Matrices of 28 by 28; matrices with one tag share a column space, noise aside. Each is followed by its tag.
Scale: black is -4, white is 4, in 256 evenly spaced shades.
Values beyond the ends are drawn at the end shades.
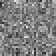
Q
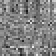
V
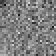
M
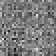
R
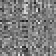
V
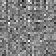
M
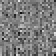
R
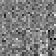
R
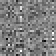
R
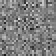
M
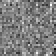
Q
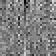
M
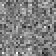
Q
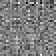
M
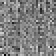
V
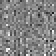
R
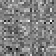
V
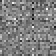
M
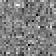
Q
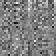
M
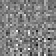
R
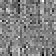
V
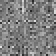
V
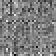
V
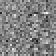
R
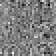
Q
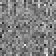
Q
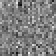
Q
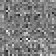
R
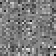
V
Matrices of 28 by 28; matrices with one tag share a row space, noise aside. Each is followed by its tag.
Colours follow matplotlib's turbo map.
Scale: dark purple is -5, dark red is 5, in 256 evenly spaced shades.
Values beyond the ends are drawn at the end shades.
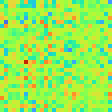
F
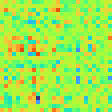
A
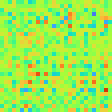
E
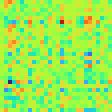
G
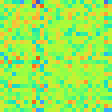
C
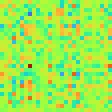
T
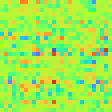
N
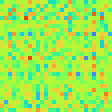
E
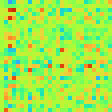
G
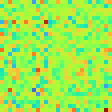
C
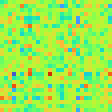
T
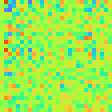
G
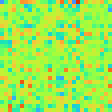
T
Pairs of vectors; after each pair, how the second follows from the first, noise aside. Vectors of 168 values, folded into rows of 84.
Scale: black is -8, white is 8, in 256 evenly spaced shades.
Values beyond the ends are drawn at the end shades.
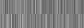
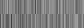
negated.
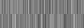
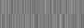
wrapped around, negated, shrunk.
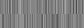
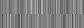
reversed, negated.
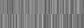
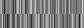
wrapped around, negated, scaled up.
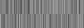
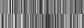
wrapped around, negated, scaled up.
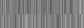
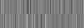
partly zeroed.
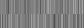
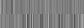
wrapped around, partly zeroed.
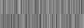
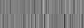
reversed, negated, partly zeroed.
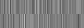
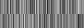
scaled up.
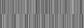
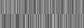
negated.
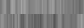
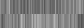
negated.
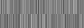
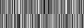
wrapped around, negated, scaled up.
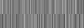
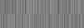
wrapped around, negated, shrunk.
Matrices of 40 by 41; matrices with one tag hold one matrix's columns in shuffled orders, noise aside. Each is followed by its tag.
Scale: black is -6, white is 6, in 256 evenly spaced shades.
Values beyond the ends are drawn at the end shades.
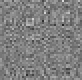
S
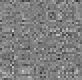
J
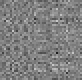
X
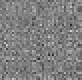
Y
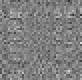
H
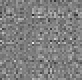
H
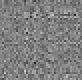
H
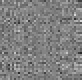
X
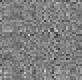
J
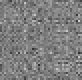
X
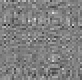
S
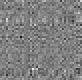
S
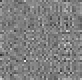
Y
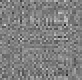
S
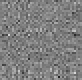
J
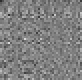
H
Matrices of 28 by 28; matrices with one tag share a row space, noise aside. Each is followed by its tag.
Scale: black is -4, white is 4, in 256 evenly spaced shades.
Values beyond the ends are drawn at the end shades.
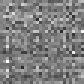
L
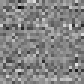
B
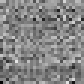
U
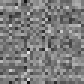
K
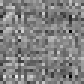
B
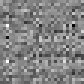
L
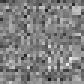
K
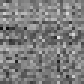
U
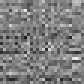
K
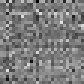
L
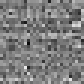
K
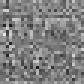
L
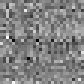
L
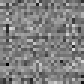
L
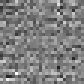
U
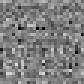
B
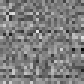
L
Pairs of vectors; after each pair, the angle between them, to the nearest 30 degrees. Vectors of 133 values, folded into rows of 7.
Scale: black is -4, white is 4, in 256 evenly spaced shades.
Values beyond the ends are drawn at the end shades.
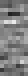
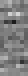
150 degrees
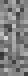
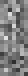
30 degrees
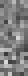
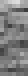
90 degrees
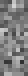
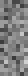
120 degrees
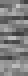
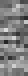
30 degrees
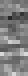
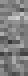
150 degrees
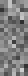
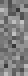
150 degrees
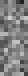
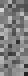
90 degrees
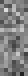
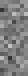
90 degrees
